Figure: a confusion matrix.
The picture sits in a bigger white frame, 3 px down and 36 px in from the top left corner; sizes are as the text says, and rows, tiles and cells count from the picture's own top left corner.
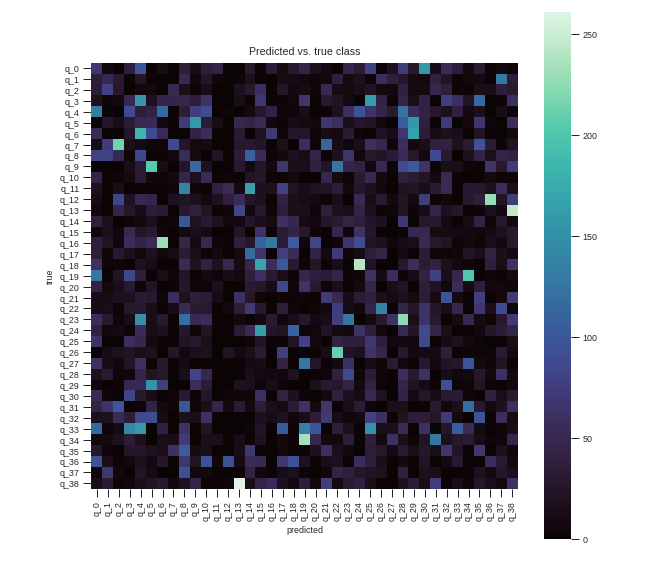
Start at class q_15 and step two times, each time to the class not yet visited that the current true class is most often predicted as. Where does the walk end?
q_18
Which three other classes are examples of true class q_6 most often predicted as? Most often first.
q_4, q_29, q_5
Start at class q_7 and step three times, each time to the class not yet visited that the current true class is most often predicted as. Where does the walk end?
q_37
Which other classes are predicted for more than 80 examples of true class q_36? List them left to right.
q_0, q_10, q_12, q_18
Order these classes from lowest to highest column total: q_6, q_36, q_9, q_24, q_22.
q_36, q_6, q_9, q_24, q_22
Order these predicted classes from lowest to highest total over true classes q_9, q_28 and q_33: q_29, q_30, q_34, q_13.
q_13, q_34, q_29, q_30
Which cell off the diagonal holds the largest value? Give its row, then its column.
q_38, q_13
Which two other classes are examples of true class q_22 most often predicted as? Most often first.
q_26, q_37
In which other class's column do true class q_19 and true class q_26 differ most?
q_34
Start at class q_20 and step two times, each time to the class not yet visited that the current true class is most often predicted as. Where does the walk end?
q_14
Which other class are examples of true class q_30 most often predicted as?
q_3
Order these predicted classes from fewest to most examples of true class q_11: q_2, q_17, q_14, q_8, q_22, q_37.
q_2, q_22, q_37, q_17, q_8, q_14
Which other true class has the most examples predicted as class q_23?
q_28
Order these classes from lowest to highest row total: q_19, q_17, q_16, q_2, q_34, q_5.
q_2, q_17, q_34, q_19, q_5, q_16
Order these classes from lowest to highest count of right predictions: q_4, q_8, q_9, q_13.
q_4, q_8, q_13, q_9
